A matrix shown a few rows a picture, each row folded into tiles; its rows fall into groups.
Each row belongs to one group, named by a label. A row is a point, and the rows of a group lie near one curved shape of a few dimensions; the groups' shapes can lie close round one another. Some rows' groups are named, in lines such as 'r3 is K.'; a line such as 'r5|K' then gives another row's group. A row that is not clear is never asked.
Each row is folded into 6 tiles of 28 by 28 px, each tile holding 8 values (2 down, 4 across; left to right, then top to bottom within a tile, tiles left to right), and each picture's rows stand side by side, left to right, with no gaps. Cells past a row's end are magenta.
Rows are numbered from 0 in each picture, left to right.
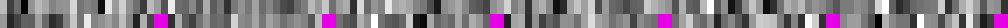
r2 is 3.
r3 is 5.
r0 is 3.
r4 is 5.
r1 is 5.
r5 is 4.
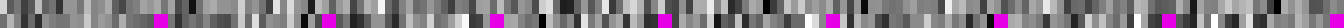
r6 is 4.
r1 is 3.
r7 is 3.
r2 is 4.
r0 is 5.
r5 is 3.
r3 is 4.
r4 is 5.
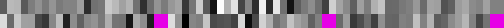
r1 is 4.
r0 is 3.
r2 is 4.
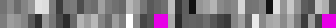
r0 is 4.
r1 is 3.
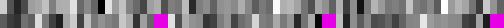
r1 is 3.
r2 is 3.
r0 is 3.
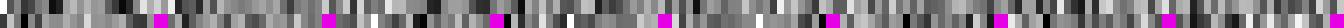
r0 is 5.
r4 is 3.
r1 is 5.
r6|4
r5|3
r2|3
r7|4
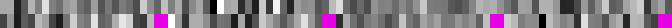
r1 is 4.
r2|5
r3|4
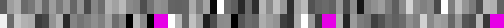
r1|4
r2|3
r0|3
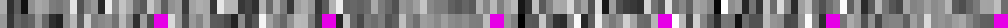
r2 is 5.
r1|4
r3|4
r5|5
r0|3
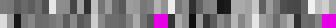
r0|4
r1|5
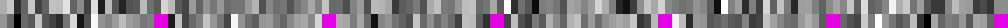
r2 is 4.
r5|3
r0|4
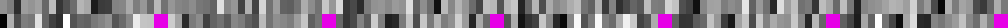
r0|5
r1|4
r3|4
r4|3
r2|3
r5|3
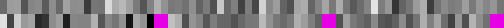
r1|4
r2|5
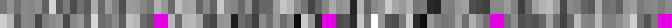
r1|3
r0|4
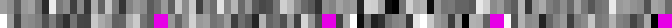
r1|3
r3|3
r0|4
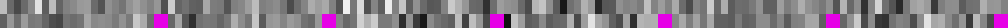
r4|5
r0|5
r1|5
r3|5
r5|5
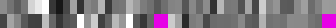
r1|4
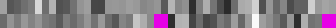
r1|5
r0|5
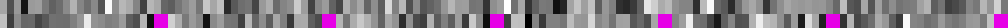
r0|3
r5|5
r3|5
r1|4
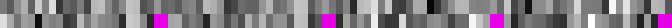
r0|4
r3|3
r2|5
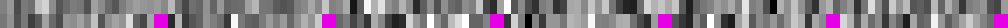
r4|3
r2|4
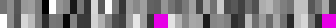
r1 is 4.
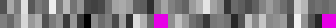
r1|4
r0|3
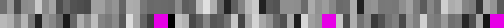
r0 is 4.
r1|5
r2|3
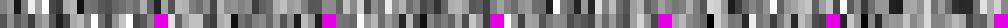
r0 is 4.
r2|3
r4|4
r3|4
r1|3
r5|5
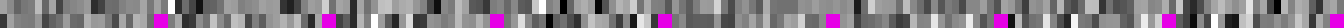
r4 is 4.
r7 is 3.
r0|5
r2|3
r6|5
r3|5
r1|5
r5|4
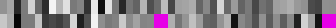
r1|3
